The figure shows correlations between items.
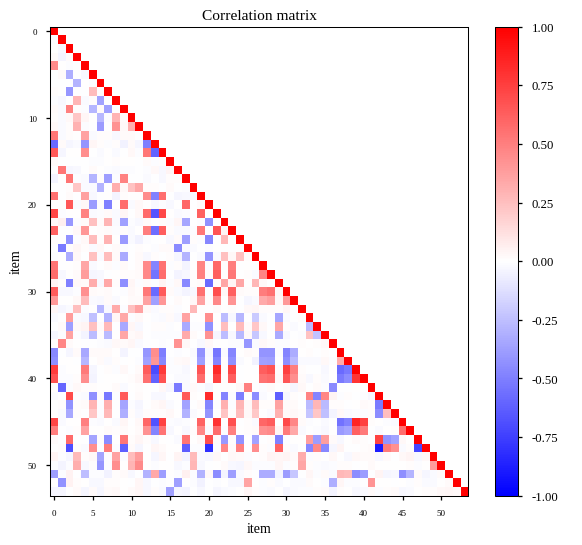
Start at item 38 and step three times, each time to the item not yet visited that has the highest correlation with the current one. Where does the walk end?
51
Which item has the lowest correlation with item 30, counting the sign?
13
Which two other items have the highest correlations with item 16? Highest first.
1, 36
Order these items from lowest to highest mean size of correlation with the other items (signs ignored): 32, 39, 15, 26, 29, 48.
15, 32, 26, 29, 48, 39
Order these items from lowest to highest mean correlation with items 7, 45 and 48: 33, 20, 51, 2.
20, 2, 33, 51
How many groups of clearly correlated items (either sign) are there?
5
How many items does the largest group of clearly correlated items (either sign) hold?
19
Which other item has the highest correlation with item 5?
48
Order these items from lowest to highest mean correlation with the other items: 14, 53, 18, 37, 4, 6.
37, 6, 53, 18, 4, 14
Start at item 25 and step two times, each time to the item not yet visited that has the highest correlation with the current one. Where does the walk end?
52
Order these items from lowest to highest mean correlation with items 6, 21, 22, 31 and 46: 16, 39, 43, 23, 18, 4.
18, 16, 43, 4, 23, 39
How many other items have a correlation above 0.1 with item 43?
9
